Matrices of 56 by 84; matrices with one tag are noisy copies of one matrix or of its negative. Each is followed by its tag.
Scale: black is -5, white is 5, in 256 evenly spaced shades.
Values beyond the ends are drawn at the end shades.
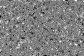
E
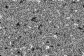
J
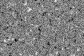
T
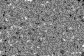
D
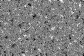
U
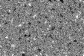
U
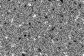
U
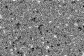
J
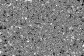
D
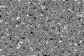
E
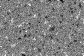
U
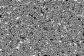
E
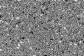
E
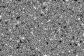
E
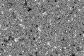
T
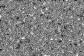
E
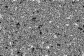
J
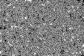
D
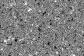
T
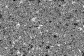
J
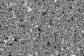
T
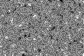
U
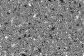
U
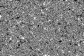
E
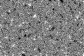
U
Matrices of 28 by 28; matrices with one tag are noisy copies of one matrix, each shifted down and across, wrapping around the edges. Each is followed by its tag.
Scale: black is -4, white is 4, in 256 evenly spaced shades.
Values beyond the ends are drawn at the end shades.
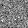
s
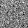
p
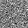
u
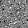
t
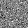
t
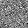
t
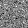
p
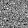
p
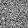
p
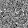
s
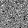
t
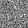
s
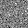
s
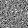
s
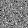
u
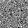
p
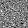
u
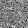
p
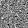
u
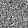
s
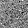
p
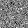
t
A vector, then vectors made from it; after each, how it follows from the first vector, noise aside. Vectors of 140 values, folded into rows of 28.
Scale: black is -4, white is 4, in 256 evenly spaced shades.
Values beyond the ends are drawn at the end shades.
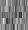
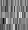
negated.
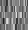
negated.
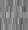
reversed, negated, shrunk.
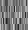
sign-scrambled.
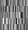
sign-scrambled.
